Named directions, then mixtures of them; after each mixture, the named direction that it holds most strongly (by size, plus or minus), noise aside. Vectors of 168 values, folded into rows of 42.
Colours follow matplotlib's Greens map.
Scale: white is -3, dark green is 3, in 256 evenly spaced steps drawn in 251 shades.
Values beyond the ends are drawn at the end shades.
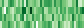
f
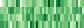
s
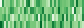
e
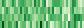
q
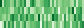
e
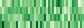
q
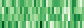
q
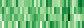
q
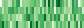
s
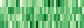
s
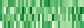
f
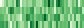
s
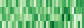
q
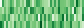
e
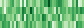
f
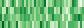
q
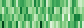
q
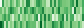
e
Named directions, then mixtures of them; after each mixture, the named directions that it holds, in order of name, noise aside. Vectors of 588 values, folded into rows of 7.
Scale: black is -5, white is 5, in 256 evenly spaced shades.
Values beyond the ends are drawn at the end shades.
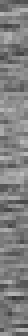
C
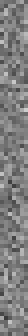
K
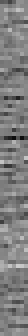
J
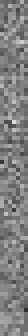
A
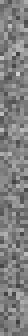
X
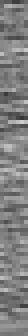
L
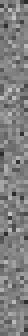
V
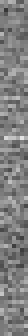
J, K.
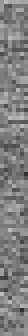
K, L.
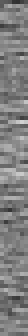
C, L.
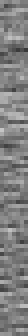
C, L.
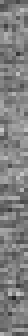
C, X.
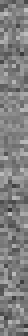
C, K.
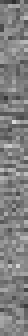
A, J, L.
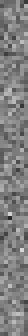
A, K, V.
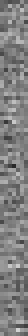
A, C, J.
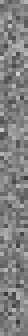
X.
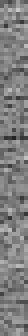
J, V.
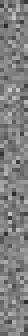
V.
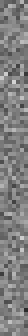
A, K.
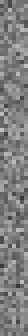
V, X.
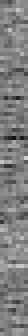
J.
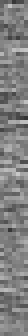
L.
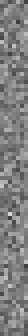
K, V.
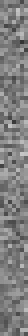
A, C.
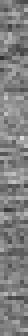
C, J, X.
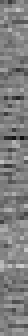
J.
